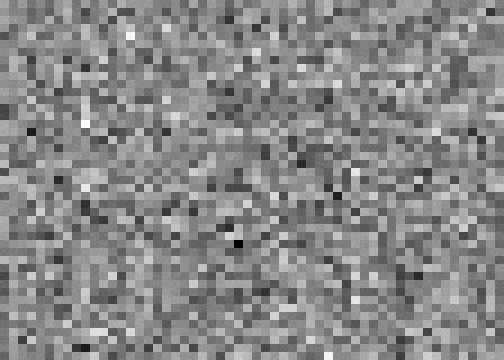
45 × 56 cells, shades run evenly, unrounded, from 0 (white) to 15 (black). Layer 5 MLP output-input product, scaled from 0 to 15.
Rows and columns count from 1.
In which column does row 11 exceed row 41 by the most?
8
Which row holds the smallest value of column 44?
11
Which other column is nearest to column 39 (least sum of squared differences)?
18
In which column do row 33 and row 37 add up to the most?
7
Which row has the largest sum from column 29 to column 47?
37
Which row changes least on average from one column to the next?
6
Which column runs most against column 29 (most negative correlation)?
4
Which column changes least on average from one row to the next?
2
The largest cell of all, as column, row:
27, 31
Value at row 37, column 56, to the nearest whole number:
9
